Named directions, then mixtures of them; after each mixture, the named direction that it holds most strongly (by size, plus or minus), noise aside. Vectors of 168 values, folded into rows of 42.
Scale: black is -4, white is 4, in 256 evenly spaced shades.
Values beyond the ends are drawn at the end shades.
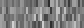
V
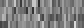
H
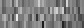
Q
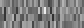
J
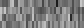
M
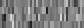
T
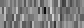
J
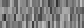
M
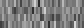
H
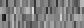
T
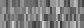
V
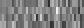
V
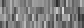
Q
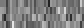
V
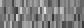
J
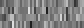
T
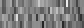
Q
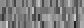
H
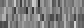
H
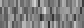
J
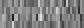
Q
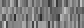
M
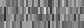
J
